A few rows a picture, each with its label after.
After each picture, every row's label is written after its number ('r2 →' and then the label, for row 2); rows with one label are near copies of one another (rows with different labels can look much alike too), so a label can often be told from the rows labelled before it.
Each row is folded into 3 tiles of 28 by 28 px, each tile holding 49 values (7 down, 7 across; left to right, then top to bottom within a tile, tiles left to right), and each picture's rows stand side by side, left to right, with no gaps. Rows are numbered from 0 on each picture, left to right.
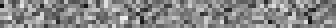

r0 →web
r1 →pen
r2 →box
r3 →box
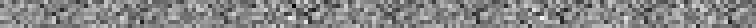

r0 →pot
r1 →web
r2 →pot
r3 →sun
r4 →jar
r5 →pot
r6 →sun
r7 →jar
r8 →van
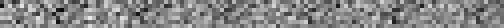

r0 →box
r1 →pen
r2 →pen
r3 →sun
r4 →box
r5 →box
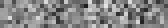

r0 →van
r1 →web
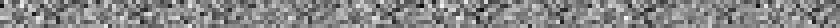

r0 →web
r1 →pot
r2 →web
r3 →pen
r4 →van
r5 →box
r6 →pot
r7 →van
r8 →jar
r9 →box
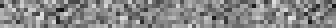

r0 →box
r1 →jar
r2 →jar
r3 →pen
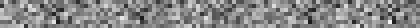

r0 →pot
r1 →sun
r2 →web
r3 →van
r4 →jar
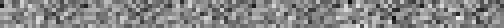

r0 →pen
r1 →pen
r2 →jar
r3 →pen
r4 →jar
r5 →box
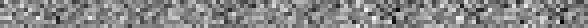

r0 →sun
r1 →pen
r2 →pot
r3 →box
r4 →jar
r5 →van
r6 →jar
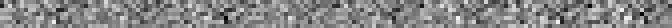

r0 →box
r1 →pen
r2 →sun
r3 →pen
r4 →box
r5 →van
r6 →jar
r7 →pen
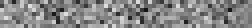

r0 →pot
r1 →jar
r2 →jar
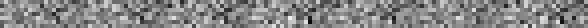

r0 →sun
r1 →sun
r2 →jar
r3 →jar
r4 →jar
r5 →sun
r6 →jar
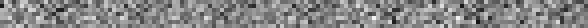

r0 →van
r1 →web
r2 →pen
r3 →pen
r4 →sun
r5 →jar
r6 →box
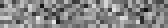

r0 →jar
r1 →sun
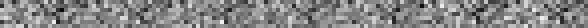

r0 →pot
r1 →box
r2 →jar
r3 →van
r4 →jar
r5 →box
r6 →jar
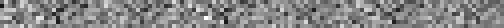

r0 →pen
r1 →pen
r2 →sun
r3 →jar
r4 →sun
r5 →web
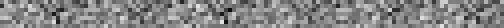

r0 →pot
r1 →pen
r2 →pot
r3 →pen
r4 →pen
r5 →jar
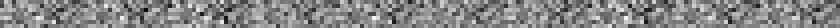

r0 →sun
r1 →van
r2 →jar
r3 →pot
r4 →sun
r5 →box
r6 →pen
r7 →van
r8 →sun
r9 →box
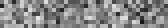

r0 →web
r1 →pen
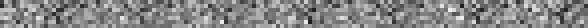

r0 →pen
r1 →van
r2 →jar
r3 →jar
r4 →pot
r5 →sun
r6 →box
